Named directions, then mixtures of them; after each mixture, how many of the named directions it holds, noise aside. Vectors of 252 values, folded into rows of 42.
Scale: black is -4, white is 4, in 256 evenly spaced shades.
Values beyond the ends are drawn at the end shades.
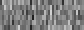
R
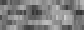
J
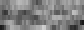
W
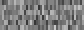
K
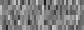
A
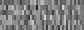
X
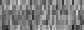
three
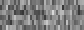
three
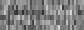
four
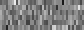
three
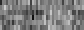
two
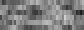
one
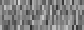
two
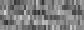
four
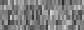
three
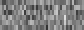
three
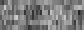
three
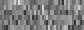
four
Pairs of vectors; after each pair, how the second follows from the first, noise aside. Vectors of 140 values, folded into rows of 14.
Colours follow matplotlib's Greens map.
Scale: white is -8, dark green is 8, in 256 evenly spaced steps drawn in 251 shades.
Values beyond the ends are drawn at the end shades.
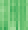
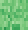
sign-scrambled.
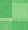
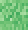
sign-scrambled.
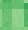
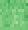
partly zeroed.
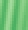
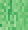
sign-scrambled.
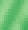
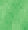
shrunk.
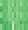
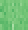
shrunk.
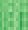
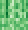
reversed, scaled up.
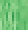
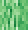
wrapped around, scaled up.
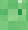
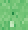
wrapped around, negated, partly zeroed.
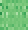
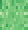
sign-scrambled.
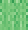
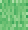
sign-scrambled.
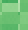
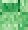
negated, scaled up.
